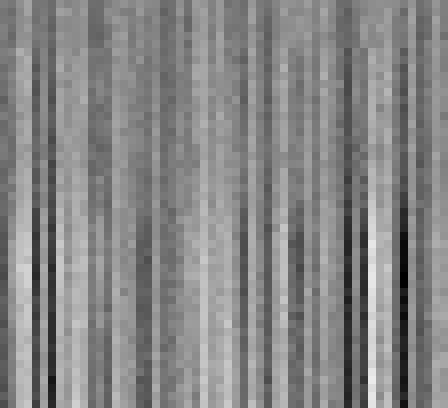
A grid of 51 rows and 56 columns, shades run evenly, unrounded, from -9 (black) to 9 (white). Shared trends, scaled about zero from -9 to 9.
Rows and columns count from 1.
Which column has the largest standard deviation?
51
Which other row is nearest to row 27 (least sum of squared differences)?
28
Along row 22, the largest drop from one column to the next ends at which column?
5
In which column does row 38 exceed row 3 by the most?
47
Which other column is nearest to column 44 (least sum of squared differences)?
7
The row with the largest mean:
31
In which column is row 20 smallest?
44
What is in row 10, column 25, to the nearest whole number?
3
